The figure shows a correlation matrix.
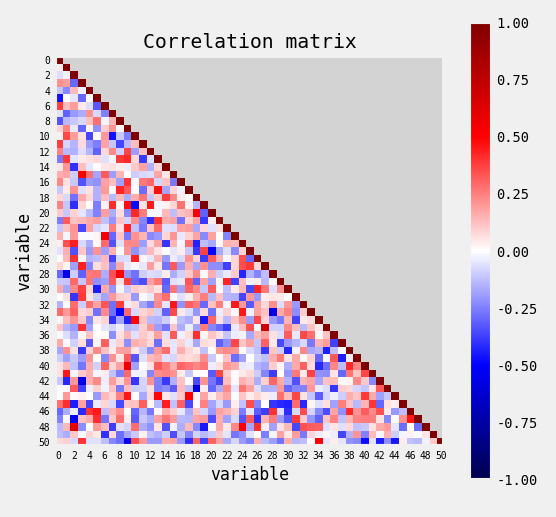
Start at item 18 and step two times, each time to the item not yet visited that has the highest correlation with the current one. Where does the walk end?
10
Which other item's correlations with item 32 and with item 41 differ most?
45
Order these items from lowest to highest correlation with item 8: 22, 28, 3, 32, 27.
3, 22, 27, 32, 28
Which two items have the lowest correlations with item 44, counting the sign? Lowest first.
50, 34
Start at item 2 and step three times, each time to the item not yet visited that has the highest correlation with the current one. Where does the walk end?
33
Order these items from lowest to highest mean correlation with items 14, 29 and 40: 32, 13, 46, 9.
32, 46, 13, 9
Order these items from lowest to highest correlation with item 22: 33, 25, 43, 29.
25, 33, 43, 29
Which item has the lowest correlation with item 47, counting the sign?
2
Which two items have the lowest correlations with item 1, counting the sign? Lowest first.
28, 42
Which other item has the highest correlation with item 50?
34
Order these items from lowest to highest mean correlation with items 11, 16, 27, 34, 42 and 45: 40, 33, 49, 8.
8, 49, 40, 33
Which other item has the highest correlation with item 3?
15
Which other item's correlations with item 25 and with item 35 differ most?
30
